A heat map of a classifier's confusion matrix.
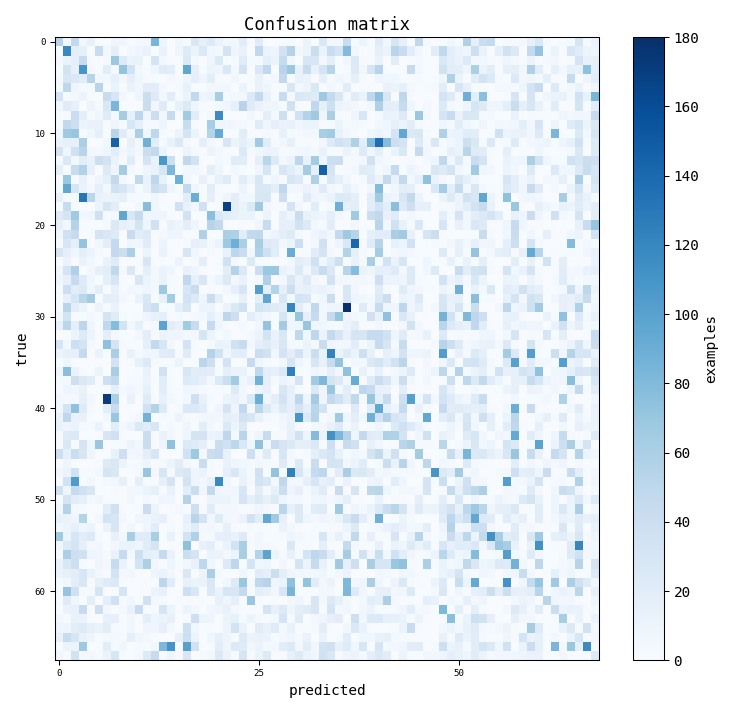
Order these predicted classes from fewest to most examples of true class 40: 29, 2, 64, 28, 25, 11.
64, 29, 28, 11, 25, 2
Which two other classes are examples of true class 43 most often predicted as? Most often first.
34, 57
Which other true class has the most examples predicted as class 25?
27
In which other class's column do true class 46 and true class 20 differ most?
67
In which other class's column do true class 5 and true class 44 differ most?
14
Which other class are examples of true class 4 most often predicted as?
49
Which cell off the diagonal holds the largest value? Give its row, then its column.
29, 36
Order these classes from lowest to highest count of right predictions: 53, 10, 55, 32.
53, 32, 10, 55
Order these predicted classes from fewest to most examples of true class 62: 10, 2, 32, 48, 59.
59, 2, 32, 10, 48
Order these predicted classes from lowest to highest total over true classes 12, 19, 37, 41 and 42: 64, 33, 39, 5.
5, 64, 33, 39
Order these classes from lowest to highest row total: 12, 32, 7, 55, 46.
46, 12, 32, 7, 55
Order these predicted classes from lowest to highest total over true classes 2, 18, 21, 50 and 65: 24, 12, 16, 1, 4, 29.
4, 12, 29, 24, 16, 1
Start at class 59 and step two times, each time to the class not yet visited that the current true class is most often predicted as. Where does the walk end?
26
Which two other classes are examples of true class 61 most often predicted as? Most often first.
24, 41
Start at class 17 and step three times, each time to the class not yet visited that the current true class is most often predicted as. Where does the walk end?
1
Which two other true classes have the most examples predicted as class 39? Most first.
41, 11
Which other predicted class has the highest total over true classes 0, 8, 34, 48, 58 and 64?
20
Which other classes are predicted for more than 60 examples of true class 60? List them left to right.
1, 29, 36
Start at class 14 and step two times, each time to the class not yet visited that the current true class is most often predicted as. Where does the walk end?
6
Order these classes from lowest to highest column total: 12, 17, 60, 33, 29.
12, 17, 33, 60, 29
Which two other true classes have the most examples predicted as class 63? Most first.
35, 30
